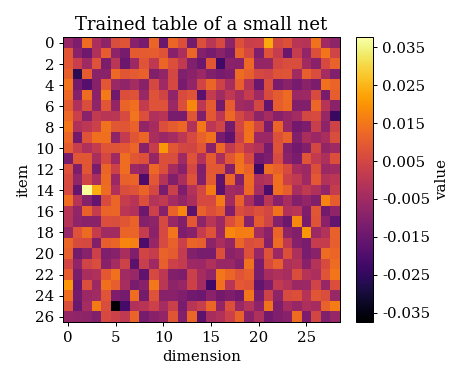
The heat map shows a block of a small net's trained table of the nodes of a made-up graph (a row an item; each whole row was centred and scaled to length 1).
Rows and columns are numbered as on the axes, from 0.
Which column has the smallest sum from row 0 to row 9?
1
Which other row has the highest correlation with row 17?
26
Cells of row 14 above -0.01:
24
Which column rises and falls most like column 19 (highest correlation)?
22
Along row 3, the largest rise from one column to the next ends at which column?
2
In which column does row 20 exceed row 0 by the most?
10
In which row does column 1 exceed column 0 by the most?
11
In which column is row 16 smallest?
13
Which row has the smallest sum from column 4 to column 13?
25
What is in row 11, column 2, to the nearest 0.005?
0.01
